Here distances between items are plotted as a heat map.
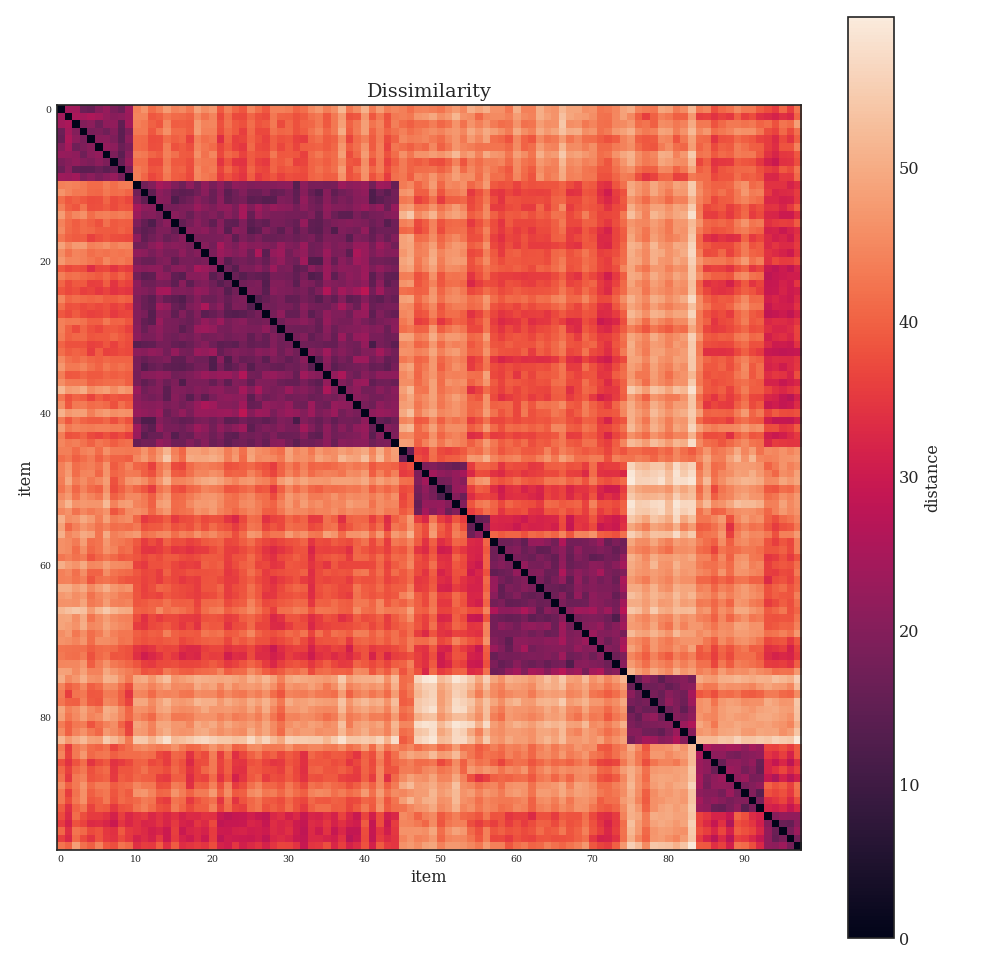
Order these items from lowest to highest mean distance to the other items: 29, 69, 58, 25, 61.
29, 25, 58, 61, 69
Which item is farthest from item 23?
83
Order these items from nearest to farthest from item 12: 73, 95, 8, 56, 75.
95, 73, 8, 56, 75
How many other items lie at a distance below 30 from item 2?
9
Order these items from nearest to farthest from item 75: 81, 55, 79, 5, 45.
79, 81, 45, 5, 55
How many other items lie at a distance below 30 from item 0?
9
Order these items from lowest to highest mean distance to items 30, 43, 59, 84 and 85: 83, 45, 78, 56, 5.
5, 56, 45, 78, 83
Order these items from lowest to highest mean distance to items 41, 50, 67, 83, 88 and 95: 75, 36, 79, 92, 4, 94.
94, 36, 92, 4, 79, 75
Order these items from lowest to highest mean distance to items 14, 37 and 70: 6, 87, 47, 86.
86, 87, 47, 6
